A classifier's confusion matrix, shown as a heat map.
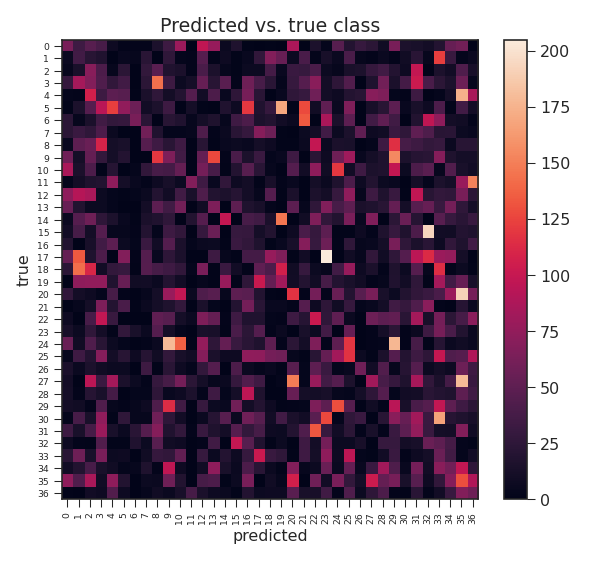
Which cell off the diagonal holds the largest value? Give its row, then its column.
17, 23
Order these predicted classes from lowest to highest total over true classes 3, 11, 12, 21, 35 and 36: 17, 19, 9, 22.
19, 17, 9, 22
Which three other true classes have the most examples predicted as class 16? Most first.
5, 28, 25
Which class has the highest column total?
35
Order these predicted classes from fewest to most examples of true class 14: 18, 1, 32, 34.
32, 18, 34, 1
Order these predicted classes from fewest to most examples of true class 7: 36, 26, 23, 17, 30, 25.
36, 25, 30, 23, 26, 17
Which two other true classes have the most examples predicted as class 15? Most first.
32, 29
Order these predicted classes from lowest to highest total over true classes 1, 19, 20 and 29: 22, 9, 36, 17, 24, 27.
27, 36, 22, 17, 24, 9
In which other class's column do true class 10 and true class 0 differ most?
24
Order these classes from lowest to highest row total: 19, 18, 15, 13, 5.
15, 13, 19, 18, 5
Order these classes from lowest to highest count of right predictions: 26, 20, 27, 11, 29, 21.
21, 26, 11, 27, 29, 20
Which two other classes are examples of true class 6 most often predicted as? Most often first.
21, 32
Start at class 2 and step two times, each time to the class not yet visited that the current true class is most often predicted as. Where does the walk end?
22
